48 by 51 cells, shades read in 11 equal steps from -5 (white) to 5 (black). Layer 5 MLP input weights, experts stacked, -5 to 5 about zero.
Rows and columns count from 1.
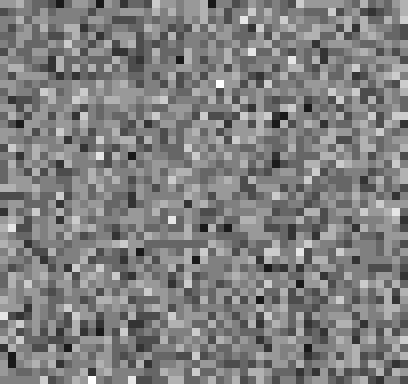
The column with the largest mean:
18
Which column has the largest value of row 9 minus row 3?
31
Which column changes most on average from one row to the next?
51
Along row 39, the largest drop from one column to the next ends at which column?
5
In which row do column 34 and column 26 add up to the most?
29
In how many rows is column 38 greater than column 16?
21
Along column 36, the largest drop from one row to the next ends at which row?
16
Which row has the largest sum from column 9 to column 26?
10
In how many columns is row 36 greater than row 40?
16
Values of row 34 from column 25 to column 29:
-1 0 0 0 1
